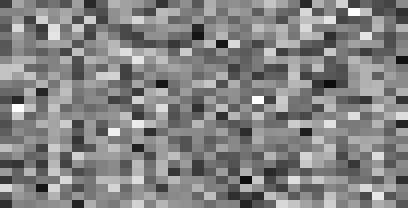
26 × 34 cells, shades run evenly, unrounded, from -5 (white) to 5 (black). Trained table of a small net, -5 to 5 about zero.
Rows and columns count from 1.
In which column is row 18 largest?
7
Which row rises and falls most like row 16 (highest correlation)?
3
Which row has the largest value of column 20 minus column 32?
25
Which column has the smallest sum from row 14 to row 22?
5
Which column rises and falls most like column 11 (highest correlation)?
28
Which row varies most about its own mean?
23
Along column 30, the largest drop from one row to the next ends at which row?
2
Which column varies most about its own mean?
12
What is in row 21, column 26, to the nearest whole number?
-3
